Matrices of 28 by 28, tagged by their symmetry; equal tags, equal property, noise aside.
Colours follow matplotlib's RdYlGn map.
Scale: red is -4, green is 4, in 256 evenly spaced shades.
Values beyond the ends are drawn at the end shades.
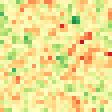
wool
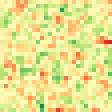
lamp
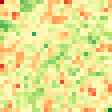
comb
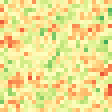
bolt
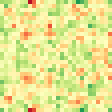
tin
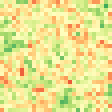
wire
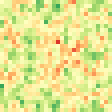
tin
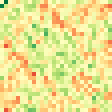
comb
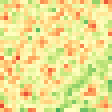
comb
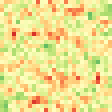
bolt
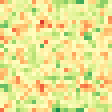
tin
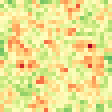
bolt
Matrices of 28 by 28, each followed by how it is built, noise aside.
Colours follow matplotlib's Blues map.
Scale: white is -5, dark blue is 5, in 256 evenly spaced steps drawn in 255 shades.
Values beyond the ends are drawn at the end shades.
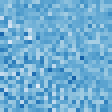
lower triangular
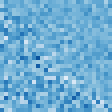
lower triangular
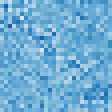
block diagonal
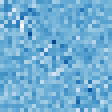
block diagonal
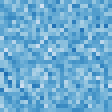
repeating columns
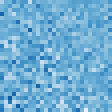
lower triangular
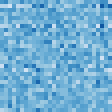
uneven rows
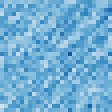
Hankel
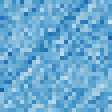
Hankel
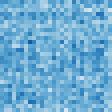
blocks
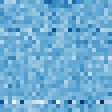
uneven rows
